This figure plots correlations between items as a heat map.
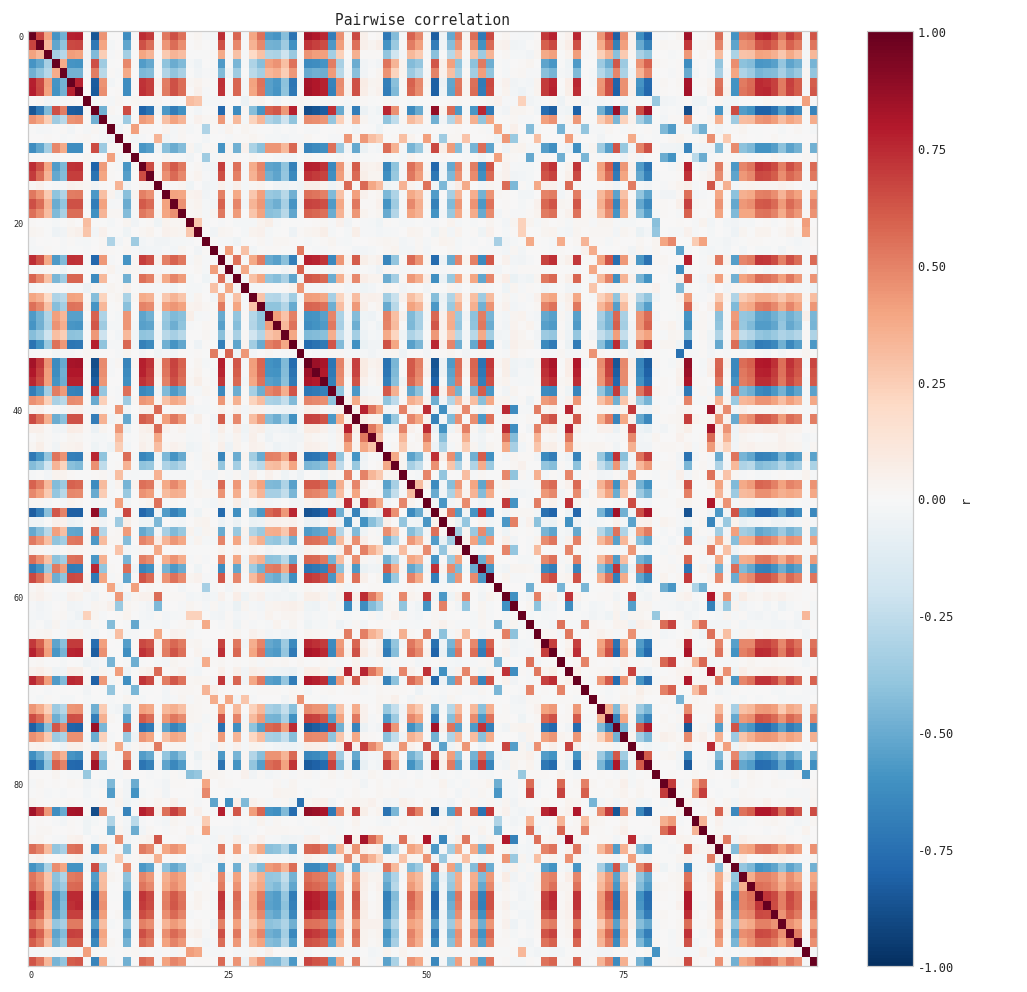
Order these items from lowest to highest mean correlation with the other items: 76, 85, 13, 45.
45, 13, 85, 76
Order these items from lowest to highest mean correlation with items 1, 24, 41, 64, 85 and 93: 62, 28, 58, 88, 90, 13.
13, 62, 88, 28, 90, 58
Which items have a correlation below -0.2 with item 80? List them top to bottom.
10, 13, 59
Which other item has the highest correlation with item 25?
34
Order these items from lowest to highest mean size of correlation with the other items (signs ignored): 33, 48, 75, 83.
75, 48, 33, 83
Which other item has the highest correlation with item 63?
81
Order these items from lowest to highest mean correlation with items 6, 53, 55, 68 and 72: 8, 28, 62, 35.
8, 62, 28, 35
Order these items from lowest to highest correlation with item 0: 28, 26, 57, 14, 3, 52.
57, 3, 52, 28, 26, 14
